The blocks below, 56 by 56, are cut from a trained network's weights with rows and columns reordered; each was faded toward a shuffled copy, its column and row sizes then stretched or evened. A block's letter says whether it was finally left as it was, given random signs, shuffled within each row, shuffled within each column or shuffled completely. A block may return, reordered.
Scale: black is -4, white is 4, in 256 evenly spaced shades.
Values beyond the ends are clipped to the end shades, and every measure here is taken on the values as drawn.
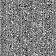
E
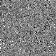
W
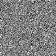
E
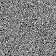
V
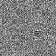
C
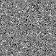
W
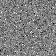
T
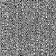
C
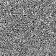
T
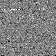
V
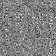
W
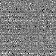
C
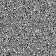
T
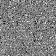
V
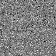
T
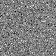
T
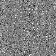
E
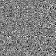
C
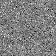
T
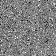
T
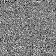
V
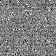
V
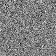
V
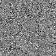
W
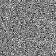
C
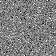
T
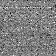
V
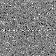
V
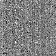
E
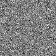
E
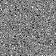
V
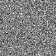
W
